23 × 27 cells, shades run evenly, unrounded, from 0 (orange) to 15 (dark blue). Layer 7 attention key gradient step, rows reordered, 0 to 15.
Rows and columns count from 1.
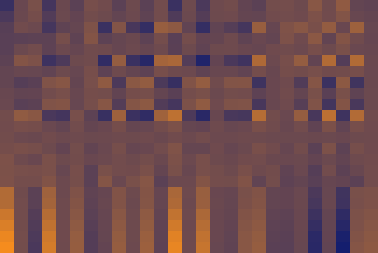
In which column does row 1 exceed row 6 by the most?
13
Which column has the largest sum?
25
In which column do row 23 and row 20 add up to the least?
1
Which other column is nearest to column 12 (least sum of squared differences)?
22
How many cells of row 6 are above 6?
22
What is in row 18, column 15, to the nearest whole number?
6
